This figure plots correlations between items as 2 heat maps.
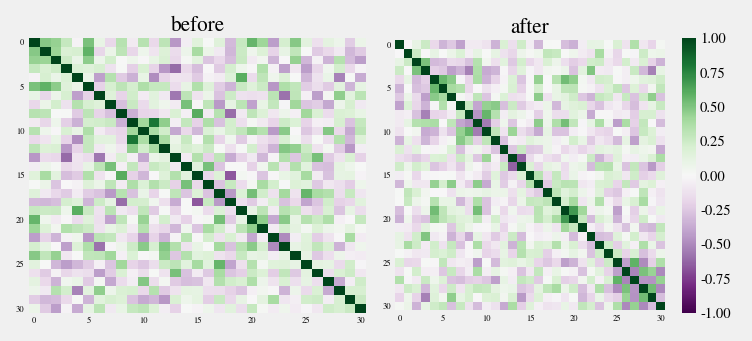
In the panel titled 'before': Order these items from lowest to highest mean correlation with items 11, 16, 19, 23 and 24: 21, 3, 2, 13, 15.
3, 13, 15, 2, 21
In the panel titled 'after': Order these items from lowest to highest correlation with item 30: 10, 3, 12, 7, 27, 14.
12, 14, 10, 3, 7, 27
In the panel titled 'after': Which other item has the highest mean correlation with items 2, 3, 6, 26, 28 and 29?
9
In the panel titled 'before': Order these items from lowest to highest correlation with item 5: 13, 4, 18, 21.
18, 13, 4, 21
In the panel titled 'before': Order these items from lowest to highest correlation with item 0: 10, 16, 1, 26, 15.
26, 16, 15, 10, 1
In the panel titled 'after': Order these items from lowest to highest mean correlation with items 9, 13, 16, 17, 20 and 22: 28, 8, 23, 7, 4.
8, 7, 23, 28, 4
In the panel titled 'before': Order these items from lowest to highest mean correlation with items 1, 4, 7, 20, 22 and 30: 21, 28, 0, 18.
28, 18, 0, 21
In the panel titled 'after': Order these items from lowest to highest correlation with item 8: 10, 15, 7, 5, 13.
5, 15, 13, 7, 10
